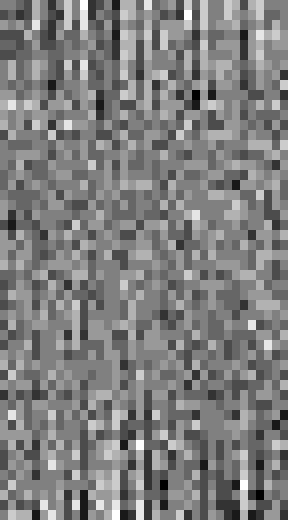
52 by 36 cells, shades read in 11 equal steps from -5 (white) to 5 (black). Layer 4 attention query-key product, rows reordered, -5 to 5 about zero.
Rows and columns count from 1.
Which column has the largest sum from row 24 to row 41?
5
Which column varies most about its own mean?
11
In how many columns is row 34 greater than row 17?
16
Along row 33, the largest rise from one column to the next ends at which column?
33
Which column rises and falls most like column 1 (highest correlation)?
3
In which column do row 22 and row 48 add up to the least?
25
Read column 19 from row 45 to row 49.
1 3 3 3 3
